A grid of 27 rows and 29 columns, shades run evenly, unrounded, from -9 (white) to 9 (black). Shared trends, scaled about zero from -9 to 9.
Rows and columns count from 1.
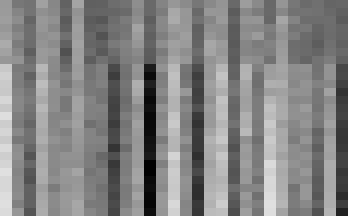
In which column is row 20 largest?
13
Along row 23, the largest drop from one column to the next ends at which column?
14
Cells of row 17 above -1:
17
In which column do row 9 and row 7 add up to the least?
1
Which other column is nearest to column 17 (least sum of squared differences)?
29
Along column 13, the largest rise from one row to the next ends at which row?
9
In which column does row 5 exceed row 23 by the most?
23
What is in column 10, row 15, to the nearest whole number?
4
